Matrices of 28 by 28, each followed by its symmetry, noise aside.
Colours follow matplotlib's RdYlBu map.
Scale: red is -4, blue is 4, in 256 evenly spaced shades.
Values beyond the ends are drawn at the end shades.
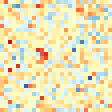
mirrored top to bottom.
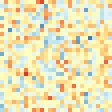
mirrored top to bottom.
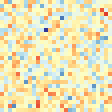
antisymmetric.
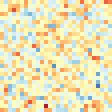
same after a half turn.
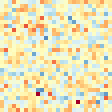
same after a half turn.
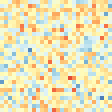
mirrored left to right.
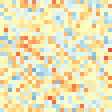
symmetric across the other diagonal.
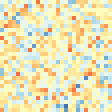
symmetric.
